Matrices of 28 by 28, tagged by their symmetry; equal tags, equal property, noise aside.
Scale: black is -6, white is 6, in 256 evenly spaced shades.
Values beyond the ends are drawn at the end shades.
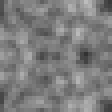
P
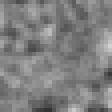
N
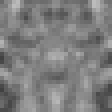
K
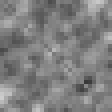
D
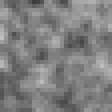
N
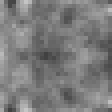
P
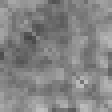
D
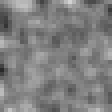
N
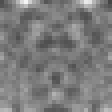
K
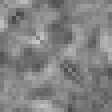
D
